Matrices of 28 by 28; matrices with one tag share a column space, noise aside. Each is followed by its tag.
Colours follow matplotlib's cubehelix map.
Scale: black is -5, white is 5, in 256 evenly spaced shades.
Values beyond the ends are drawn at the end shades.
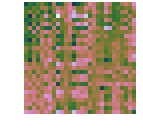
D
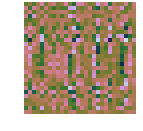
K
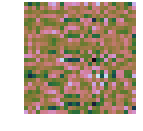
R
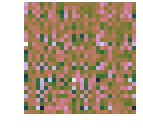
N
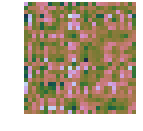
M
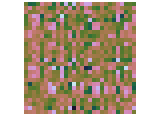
M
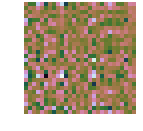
R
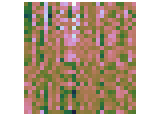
D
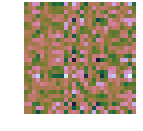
R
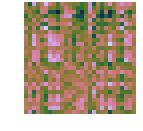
D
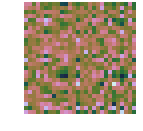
R
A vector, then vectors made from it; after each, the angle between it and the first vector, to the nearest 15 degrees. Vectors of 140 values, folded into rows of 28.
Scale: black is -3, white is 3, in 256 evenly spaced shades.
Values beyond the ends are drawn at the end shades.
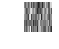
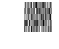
75 degrees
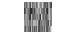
150 degrees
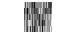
105 degrees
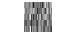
45 degrees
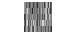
90 degrees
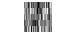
45 degrees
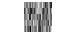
165 degrees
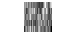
45 degrees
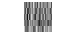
105 degrees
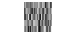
150 degrees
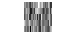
150 degrees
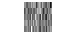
135 degrees
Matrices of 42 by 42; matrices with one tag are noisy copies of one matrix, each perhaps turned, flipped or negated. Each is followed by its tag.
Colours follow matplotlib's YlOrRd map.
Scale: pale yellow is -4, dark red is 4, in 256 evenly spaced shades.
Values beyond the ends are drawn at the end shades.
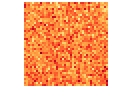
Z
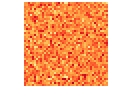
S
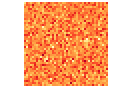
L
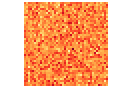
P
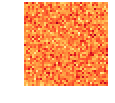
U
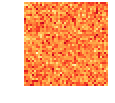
U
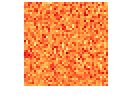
L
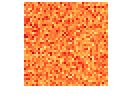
P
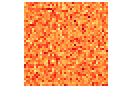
S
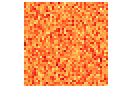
S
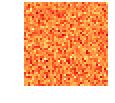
L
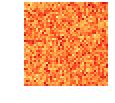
Z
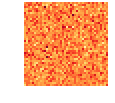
L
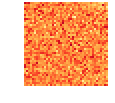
Z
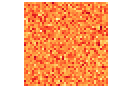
S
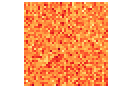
P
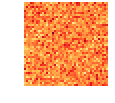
U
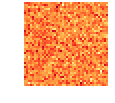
P
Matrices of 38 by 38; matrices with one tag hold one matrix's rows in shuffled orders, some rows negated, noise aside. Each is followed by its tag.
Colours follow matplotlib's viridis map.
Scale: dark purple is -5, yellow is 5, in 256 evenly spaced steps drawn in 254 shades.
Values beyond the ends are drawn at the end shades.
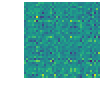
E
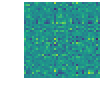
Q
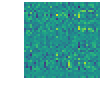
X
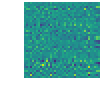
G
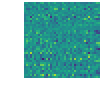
G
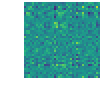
Q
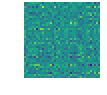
E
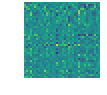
X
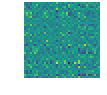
X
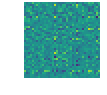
Q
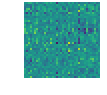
X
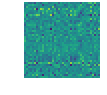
E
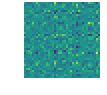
Q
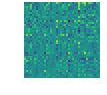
X
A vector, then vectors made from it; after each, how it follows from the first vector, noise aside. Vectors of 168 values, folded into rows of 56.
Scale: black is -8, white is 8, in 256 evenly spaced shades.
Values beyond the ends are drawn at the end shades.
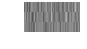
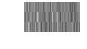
reversed.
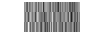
reversed, scaled up.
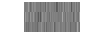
wrapped around, partly zeroed.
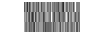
scaled up.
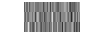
reversed, scaled up.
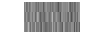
reversed.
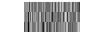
wrapped around, negated, scaled up.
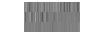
wrapped around, partly zeroed.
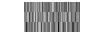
wrapped around, negated, scaled up.
